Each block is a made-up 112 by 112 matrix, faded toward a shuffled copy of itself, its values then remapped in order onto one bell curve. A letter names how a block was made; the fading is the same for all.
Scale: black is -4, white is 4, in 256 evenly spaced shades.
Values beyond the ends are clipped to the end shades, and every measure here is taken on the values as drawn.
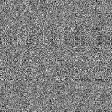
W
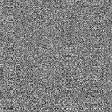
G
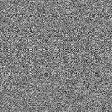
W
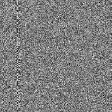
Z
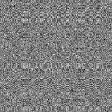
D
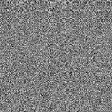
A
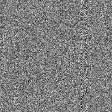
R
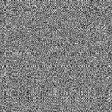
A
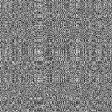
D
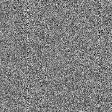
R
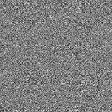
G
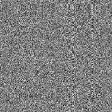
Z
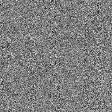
R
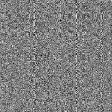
Z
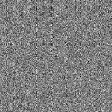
Z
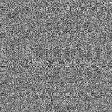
W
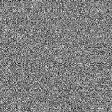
W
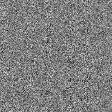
R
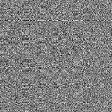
G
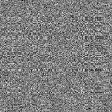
A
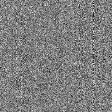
R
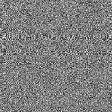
G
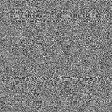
G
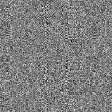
Z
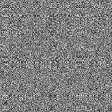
A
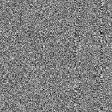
Z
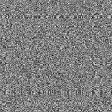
G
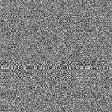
G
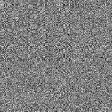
G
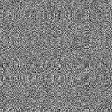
D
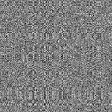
D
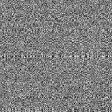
A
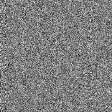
R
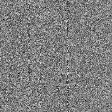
R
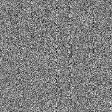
R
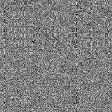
Z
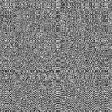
D
